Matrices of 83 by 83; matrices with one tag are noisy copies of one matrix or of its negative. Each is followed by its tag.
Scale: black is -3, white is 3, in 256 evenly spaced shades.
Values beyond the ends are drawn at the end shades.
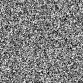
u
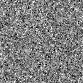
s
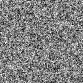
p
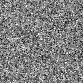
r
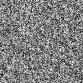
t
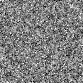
s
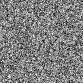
p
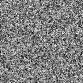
r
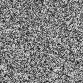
t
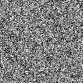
s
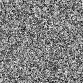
p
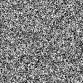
r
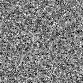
r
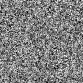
p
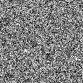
s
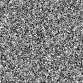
s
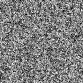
u
